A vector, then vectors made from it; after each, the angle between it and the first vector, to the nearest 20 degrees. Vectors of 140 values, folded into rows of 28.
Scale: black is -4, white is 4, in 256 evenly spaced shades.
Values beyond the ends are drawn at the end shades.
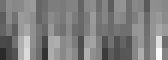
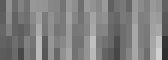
60 degrees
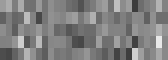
60 degrees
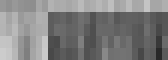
120 degrees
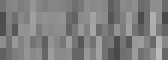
60 degrees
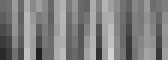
80 degrees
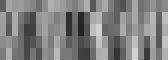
100 degrees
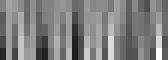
60 degrees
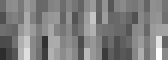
20 degrees
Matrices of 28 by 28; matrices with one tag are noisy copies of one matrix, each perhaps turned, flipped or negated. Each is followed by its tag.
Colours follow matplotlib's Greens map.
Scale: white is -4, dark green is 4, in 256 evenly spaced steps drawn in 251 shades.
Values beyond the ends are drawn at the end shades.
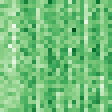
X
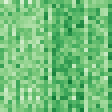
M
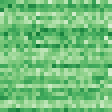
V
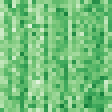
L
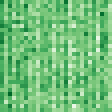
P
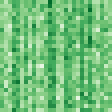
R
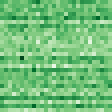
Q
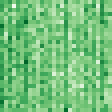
P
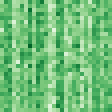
R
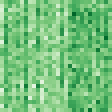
M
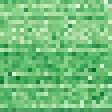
M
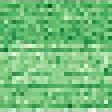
M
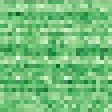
R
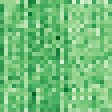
M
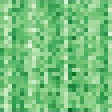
V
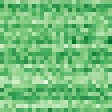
V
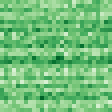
R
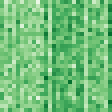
M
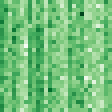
L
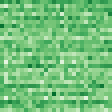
P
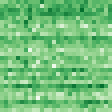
X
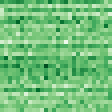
Q
